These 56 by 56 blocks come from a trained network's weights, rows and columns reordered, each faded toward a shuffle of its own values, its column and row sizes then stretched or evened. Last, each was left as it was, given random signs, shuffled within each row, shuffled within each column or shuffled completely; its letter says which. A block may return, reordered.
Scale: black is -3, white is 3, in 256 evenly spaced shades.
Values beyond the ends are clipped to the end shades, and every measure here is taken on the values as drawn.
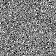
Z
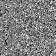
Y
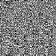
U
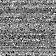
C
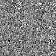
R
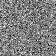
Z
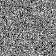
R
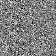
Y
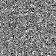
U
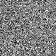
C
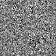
Y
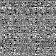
U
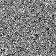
Z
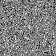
Z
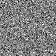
C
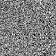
R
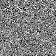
C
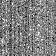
Y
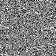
R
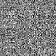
U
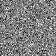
C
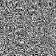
U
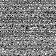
C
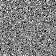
C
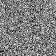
C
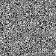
R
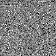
R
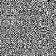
U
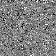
R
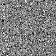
Y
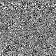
C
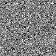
R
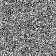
Z
